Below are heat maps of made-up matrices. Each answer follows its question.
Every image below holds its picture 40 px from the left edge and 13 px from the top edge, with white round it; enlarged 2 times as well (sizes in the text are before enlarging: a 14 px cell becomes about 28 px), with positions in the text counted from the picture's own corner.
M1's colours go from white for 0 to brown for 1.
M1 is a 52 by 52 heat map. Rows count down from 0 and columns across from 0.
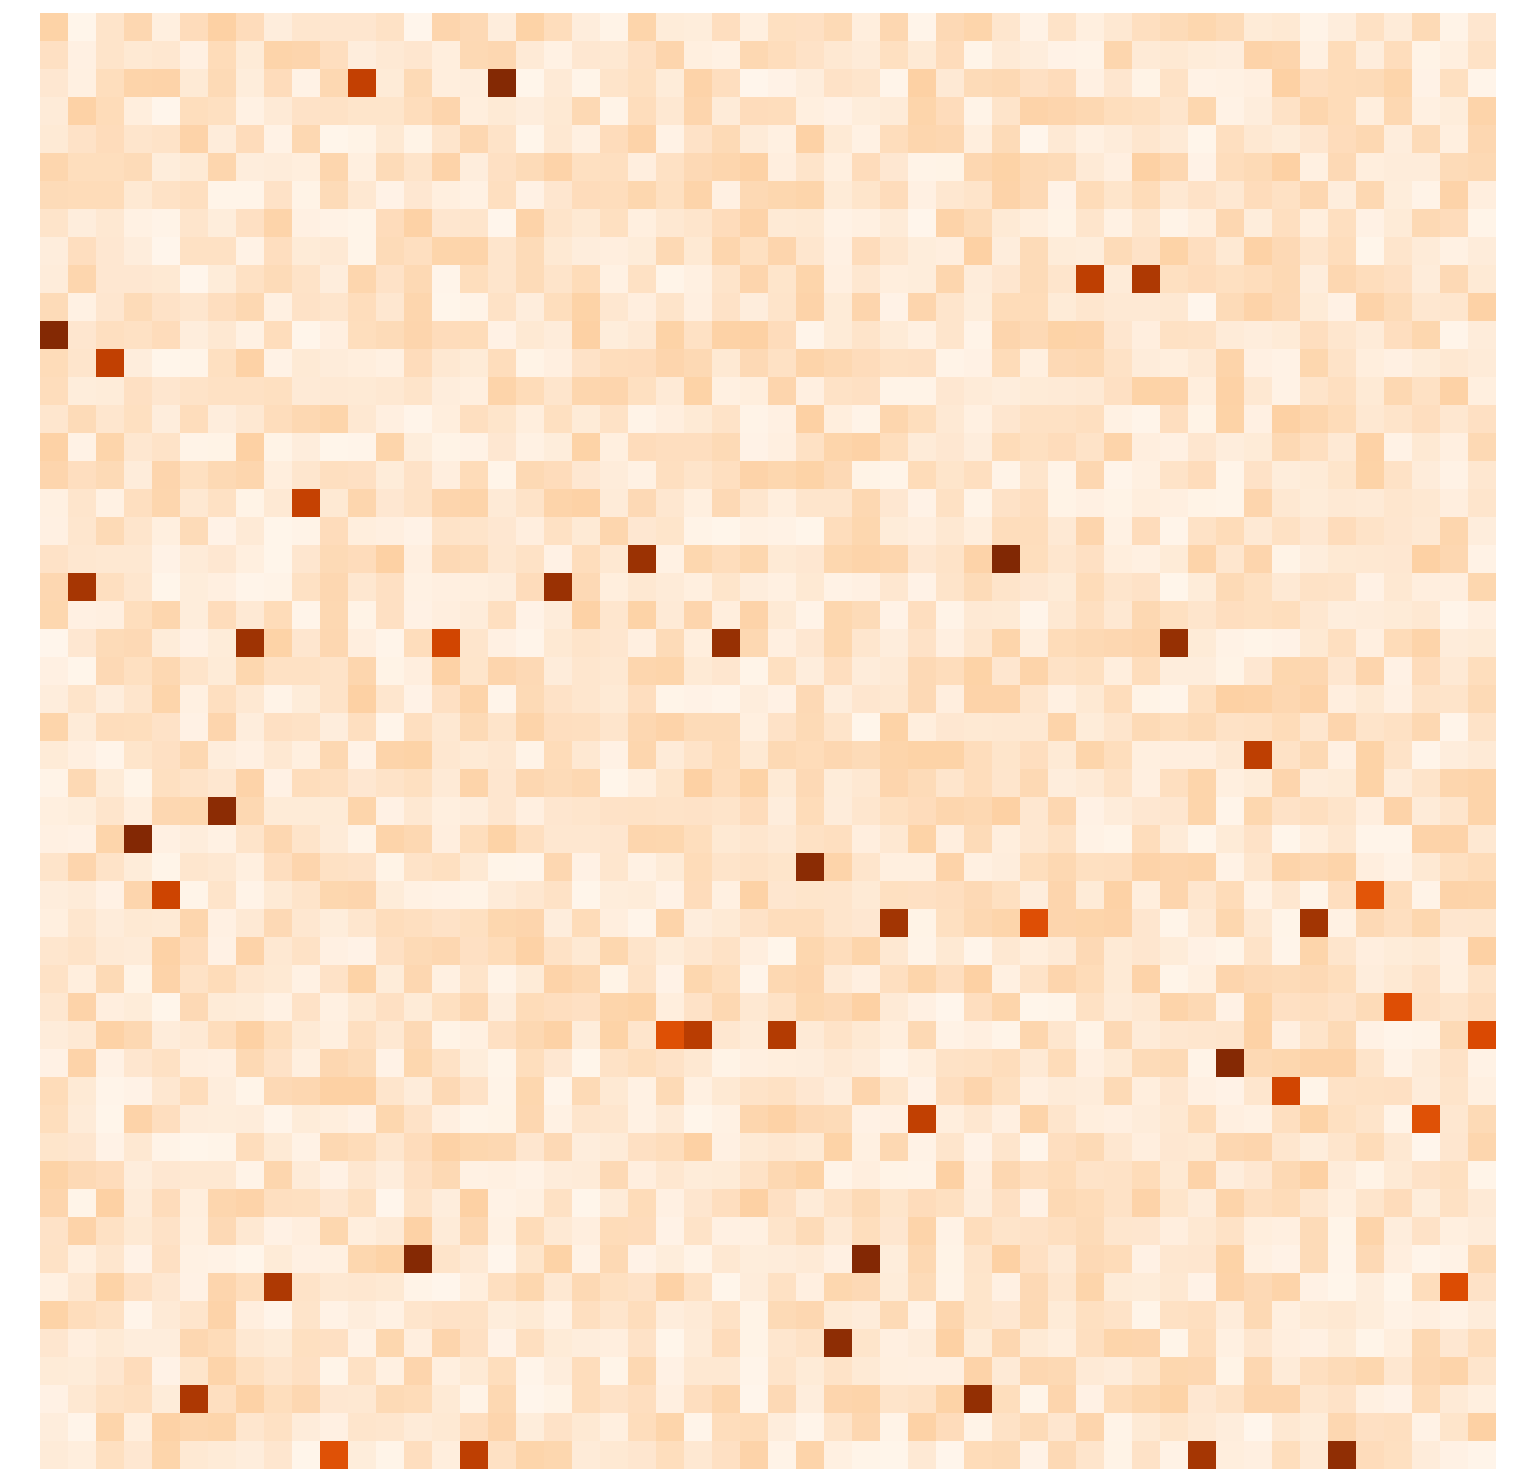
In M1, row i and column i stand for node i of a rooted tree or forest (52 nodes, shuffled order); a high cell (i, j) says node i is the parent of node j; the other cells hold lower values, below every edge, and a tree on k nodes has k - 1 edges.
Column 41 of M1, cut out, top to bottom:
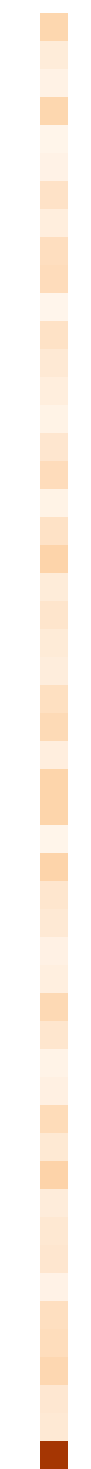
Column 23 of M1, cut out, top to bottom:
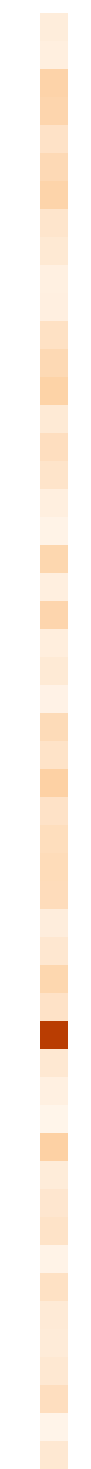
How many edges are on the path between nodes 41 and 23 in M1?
3
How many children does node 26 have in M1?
1
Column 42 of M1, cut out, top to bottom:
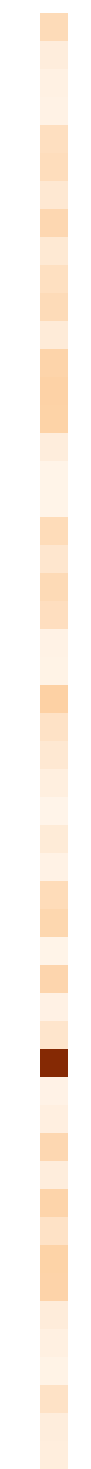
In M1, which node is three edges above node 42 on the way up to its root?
17
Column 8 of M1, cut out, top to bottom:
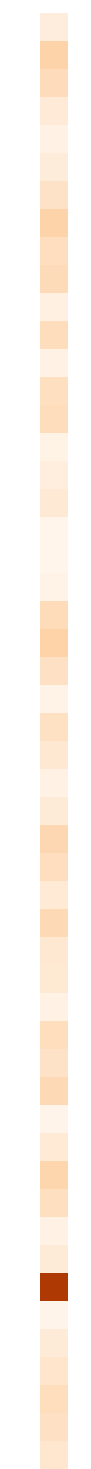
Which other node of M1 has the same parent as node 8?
50
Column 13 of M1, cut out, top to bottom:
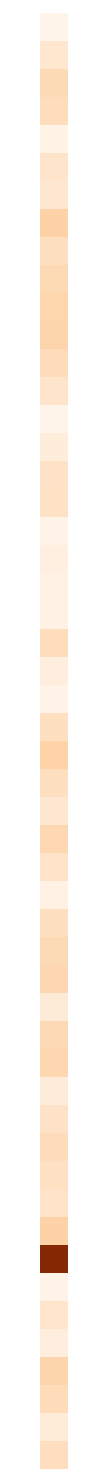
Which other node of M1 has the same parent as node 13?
29
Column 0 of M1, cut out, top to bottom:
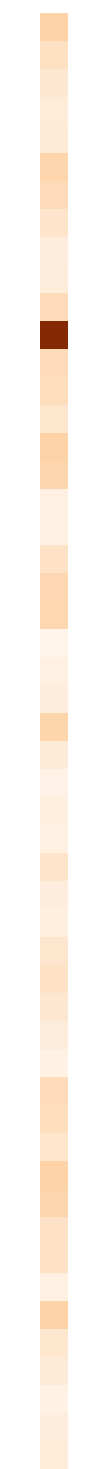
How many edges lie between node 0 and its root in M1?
3
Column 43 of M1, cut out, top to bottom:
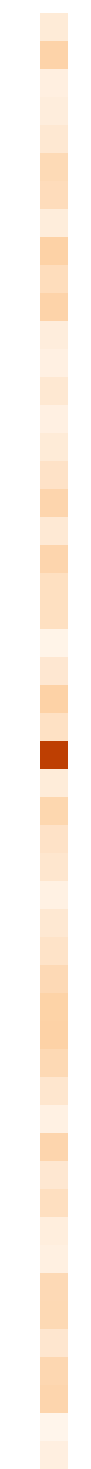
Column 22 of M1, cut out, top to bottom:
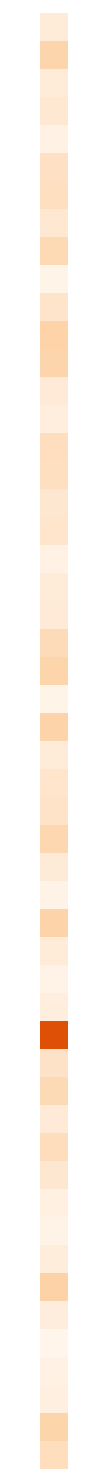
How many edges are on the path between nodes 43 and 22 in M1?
3
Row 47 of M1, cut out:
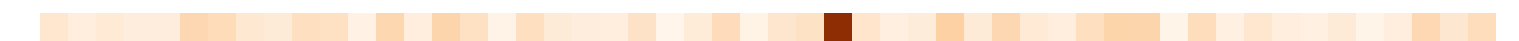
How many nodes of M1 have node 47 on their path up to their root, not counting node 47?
2
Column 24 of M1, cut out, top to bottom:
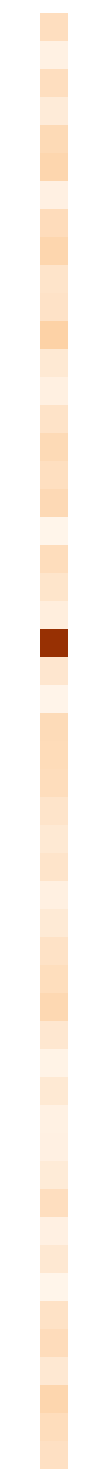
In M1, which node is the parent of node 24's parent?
36
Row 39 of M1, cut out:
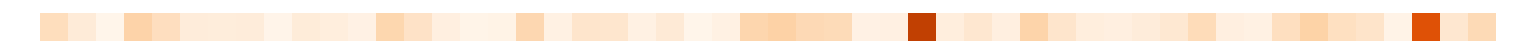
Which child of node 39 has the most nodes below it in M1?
31
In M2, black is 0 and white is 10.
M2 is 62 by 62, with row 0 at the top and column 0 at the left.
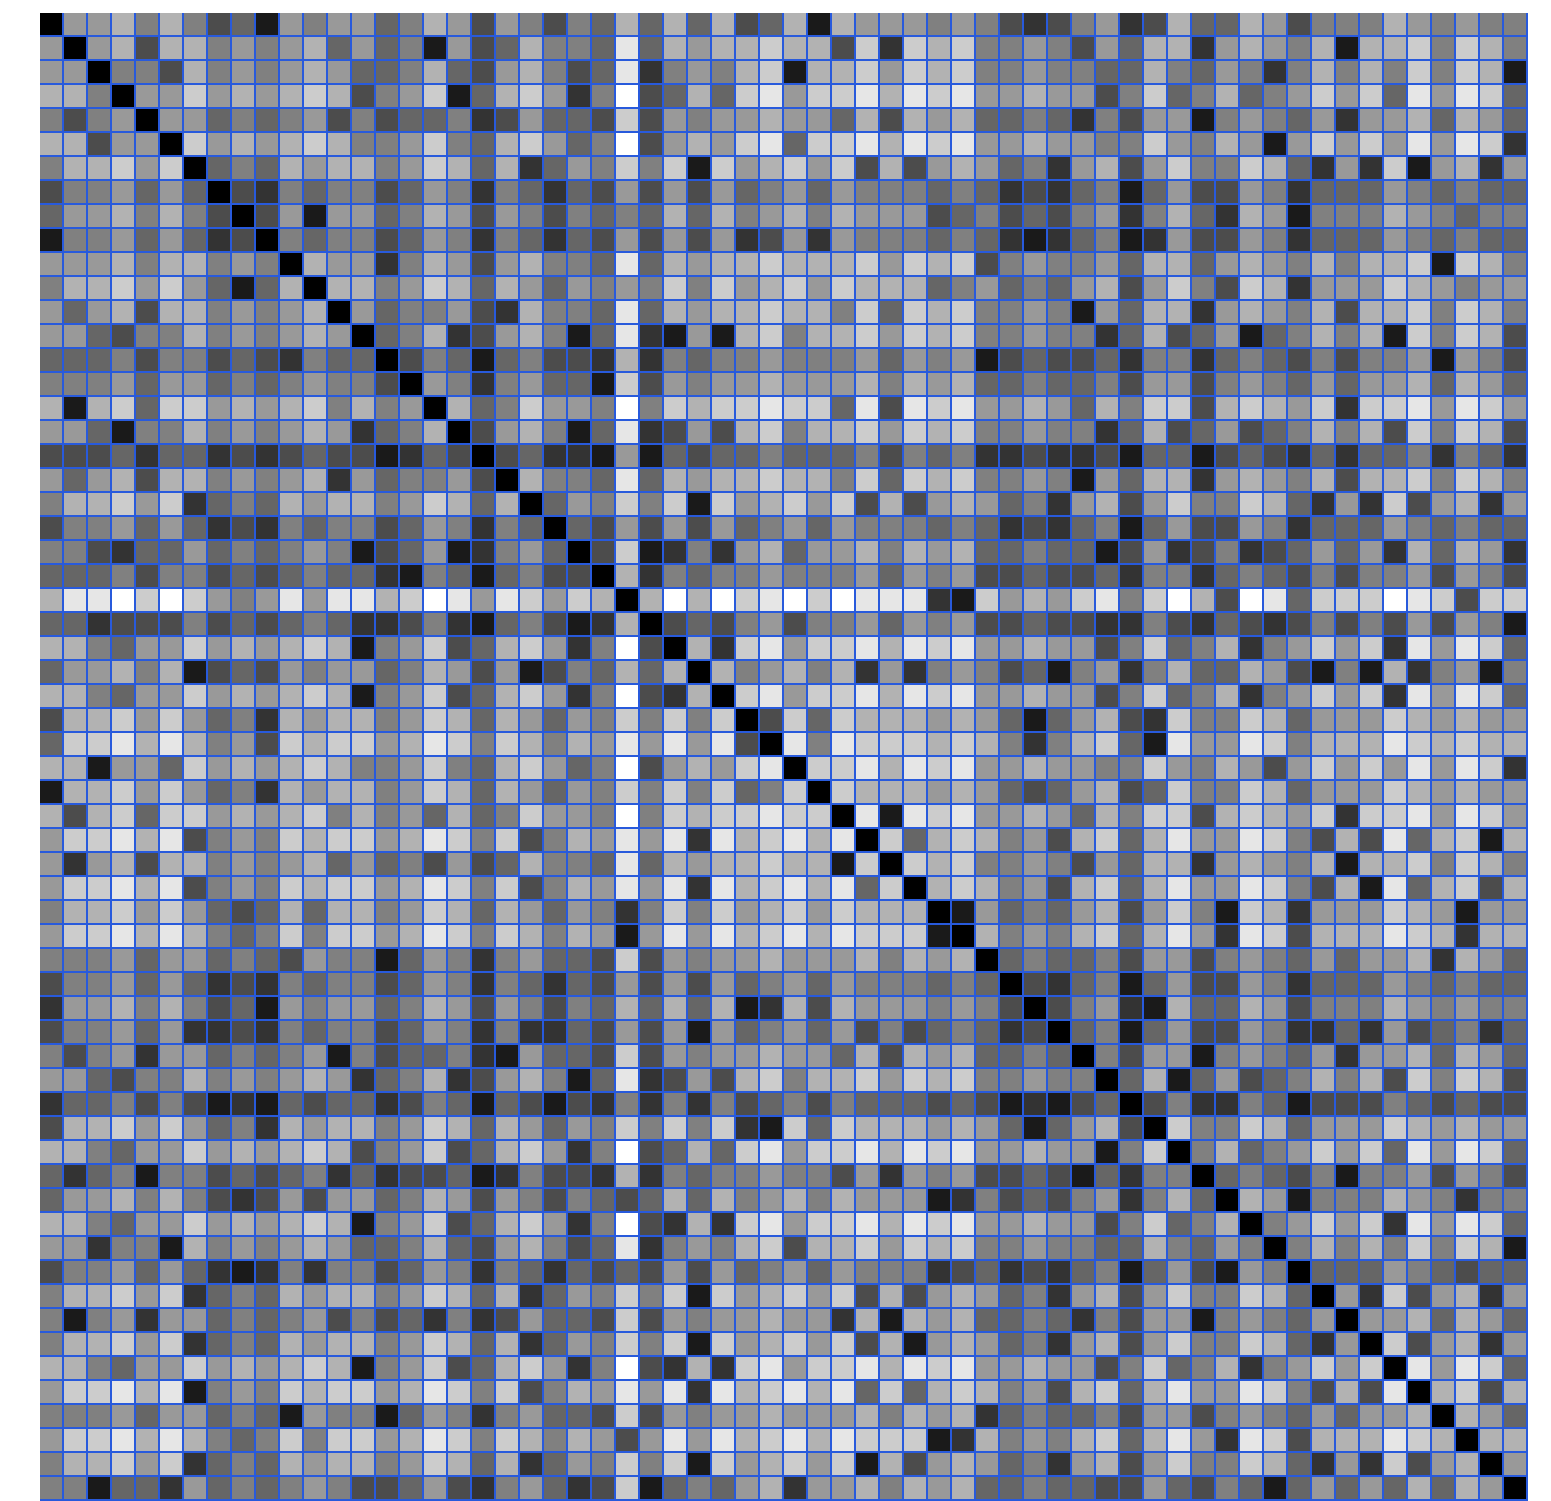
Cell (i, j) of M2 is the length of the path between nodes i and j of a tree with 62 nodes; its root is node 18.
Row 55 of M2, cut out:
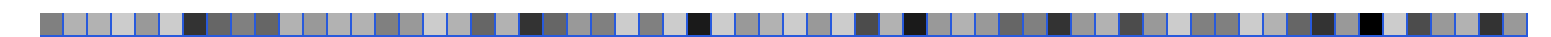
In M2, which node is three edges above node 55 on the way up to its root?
45
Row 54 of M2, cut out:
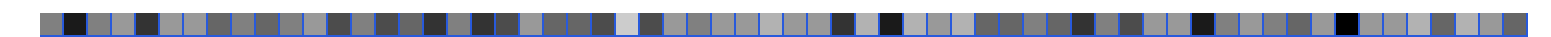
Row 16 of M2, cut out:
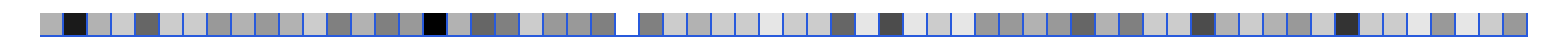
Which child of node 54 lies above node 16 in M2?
1
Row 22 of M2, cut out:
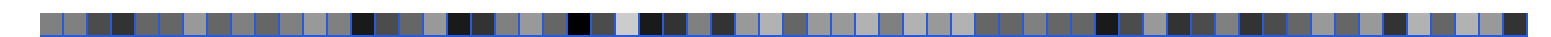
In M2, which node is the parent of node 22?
25
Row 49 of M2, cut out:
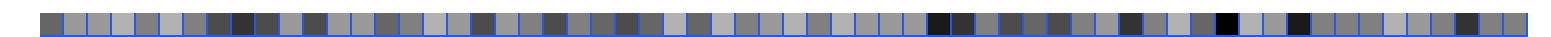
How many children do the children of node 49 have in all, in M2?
2
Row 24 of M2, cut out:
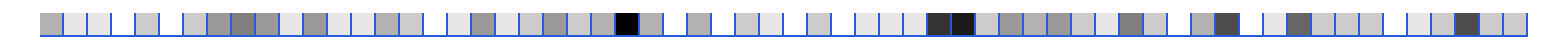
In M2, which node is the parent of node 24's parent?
37
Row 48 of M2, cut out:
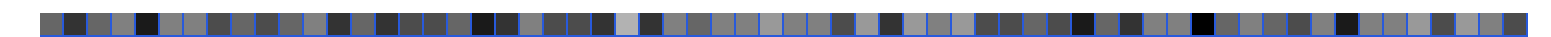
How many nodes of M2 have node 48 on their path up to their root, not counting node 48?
9
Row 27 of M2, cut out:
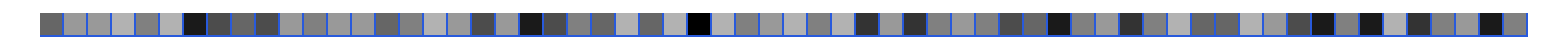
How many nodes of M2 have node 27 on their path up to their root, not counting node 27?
8
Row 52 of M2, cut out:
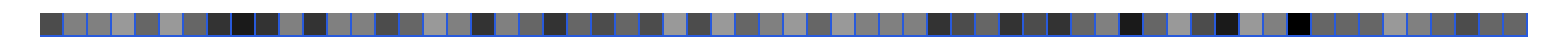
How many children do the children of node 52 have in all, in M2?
2
